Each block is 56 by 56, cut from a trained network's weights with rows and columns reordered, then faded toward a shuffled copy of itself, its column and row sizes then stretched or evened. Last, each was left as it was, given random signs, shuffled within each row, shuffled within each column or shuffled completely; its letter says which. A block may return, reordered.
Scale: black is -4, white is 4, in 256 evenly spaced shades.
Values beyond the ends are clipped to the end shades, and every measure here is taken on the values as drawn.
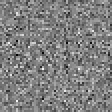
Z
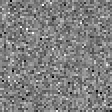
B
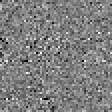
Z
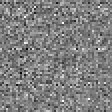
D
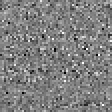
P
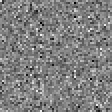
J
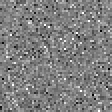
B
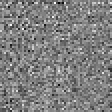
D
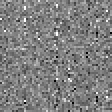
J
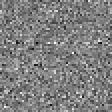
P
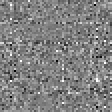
Z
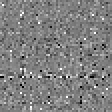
Z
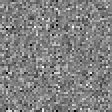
Z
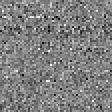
P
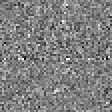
Z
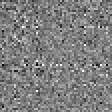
Z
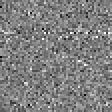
P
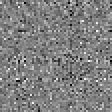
Z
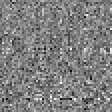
D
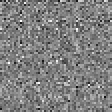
D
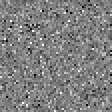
B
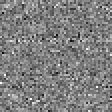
P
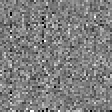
Z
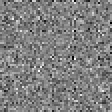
D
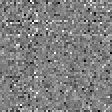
D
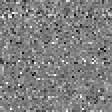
P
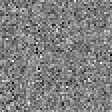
J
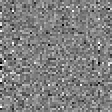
D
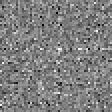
Z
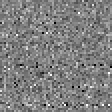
P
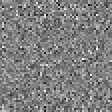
D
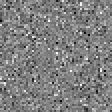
J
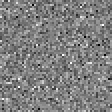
P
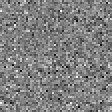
P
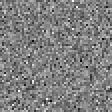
B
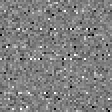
P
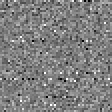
P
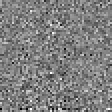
Z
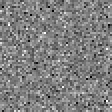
B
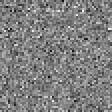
P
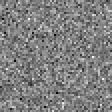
B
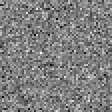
P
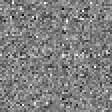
Z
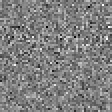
P
